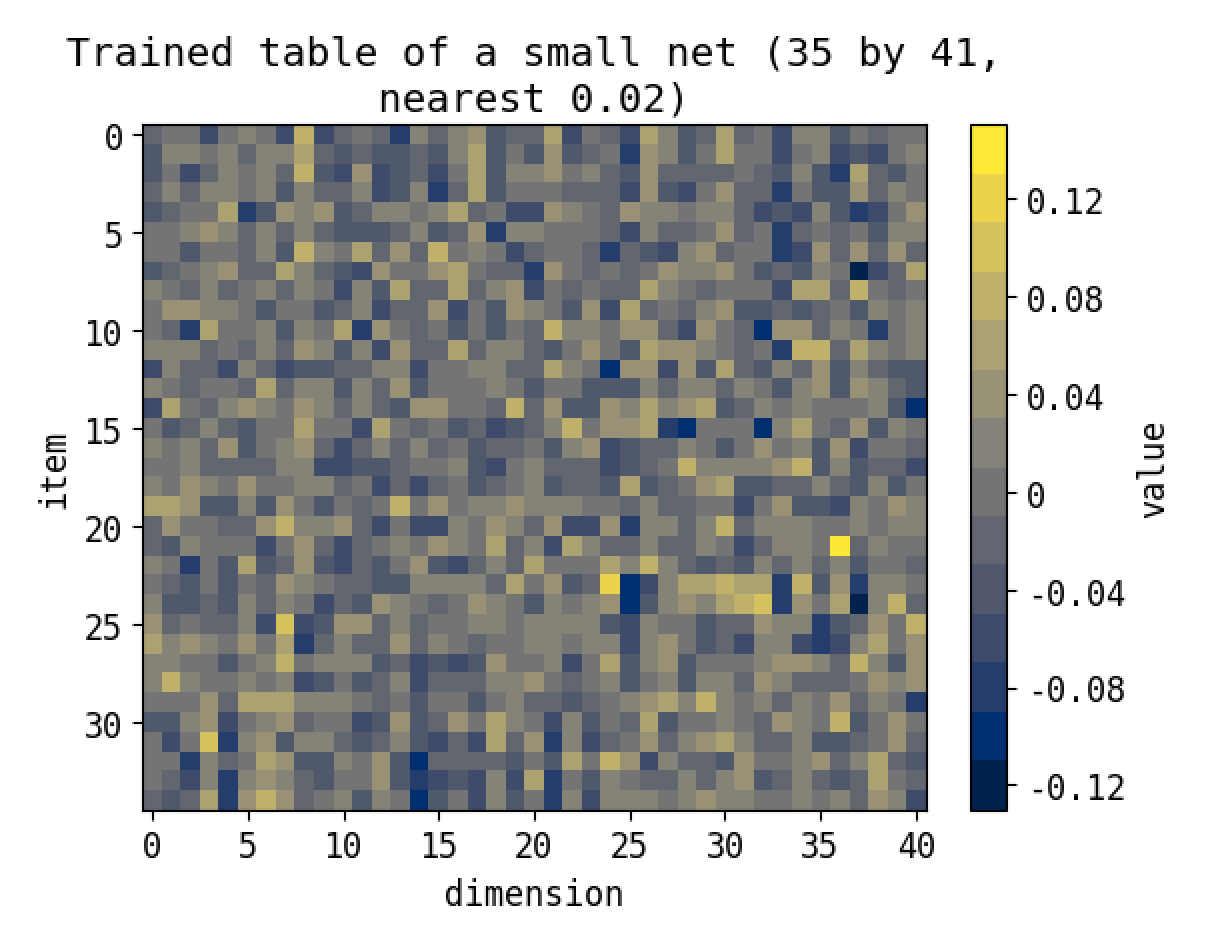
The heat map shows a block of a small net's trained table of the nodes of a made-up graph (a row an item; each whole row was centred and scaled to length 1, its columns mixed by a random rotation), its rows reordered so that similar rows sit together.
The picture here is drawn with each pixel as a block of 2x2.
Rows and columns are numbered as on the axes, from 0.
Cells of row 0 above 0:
11
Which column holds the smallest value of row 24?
37
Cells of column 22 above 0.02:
3
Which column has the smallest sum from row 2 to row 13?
33
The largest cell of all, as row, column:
21, 36
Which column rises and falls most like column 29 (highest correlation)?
9
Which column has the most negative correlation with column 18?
4
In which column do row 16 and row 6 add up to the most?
8
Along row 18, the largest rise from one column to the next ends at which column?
25
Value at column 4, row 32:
-0.02
